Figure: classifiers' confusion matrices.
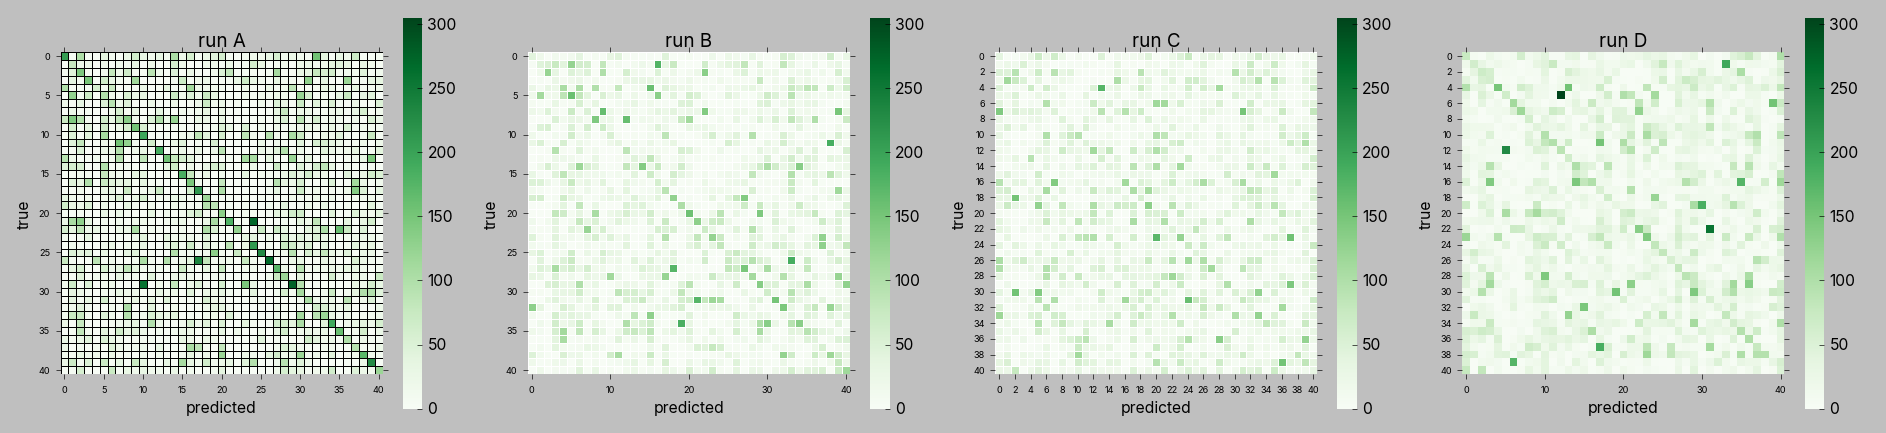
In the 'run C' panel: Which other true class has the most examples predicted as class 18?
2
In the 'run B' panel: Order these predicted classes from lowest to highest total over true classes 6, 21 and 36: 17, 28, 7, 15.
28, 7, 17, 15
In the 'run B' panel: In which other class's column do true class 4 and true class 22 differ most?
15
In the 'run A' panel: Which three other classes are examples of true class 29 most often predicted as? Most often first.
10, 23, 30
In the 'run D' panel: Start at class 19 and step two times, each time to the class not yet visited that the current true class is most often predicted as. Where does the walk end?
29
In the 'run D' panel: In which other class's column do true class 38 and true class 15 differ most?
23
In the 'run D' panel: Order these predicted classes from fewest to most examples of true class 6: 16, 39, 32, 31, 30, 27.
32, 30, 27, 16, 31, 39
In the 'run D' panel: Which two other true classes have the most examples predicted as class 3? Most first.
16, 29
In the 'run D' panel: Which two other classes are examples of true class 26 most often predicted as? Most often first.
37, 38
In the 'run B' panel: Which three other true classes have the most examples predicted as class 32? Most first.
38, 28, 1
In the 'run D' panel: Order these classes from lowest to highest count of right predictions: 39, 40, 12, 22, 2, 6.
39, 40, 2, 12, 6, 22
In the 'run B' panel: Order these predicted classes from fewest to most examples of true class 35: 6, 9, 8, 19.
19, 9, 8, 6
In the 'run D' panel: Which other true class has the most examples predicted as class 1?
33
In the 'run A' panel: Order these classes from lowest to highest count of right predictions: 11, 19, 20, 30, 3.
11, 19, 30, 20, 3
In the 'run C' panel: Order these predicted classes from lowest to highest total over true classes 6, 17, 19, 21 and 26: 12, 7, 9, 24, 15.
9, 7, 15, 24, 12
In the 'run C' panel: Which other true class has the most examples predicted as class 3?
26
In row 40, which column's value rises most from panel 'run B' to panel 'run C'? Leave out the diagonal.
2
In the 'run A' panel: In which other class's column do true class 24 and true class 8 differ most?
1
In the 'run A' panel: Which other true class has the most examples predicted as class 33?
22
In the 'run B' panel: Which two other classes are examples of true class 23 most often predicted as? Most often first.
37, 17
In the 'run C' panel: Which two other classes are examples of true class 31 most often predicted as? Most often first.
24, 16
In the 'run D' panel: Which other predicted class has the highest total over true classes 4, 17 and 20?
13
